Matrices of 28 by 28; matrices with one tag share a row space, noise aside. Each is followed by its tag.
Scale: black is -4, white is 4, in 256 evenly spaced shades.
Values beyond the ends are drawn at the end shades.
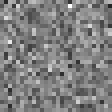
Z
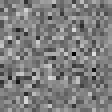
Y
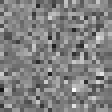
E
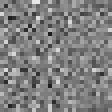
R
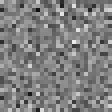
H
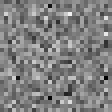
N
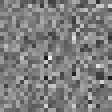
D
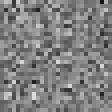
N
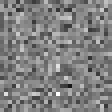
N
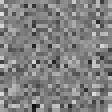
R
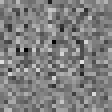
Y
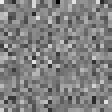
R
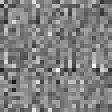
R
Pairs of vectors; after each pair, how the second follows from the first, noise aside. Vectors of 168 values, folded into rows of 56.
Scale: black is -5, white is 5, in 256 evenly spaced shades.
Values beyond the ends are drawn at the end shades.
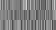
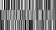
reversed, negated, scaled up.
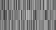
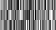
reversed, negated, scaled up.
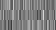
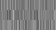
wrapped around, shrunk.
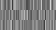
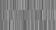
wrapped around, shrunk.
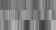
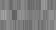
wrapped around, negated, shrunk.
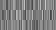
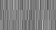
wrapped around, shrunk.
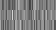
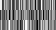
reversed, negated, scaled up.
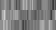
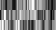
reversed, negated, scaled up.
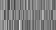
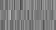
wrapped around, negated, shrunk.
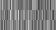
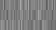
wrapped around, shrunk.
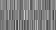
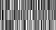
reversed, scaled up.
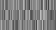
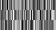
wrapped around, negated, scaled up.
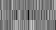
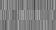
wrapped around, shrunk.
